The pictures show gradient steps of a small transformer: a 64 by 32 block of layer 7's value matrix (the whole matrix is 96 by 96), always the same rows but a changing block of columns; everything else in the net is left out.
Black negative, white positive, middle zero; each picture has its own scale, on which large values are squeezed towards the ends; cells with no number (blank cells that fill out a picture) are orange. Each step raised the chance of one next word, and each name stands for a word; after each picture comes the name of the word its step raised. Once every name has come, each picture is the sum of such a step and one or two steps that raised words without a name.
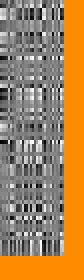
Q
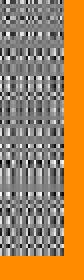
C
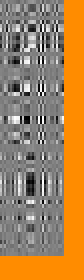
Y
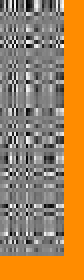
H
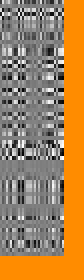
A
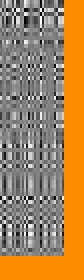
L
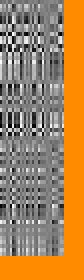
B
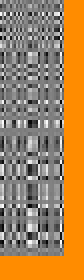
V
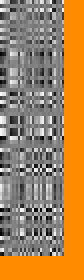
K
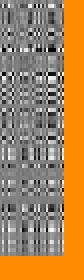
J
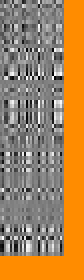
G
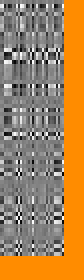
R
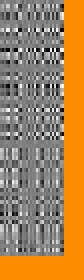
R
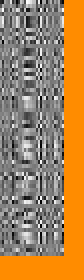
L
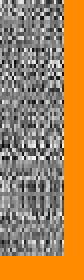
A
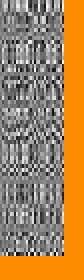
H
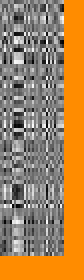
B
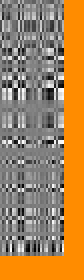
Q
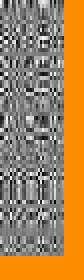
Y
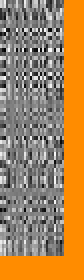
Q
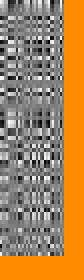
C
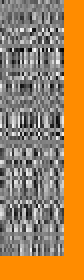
B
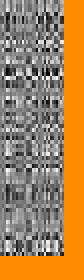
G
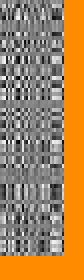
Q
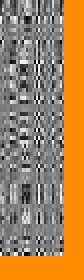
A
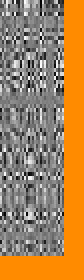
R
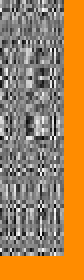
K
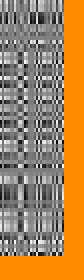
V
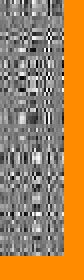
J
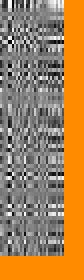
H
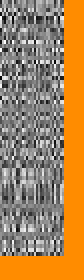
A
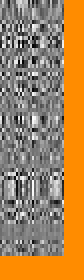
Y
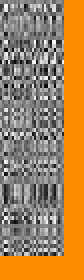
R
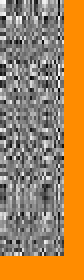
A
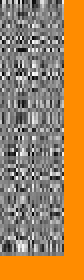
G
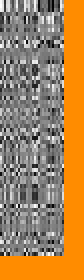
H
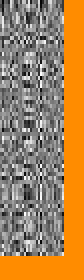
V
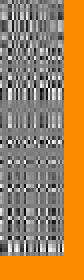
Q
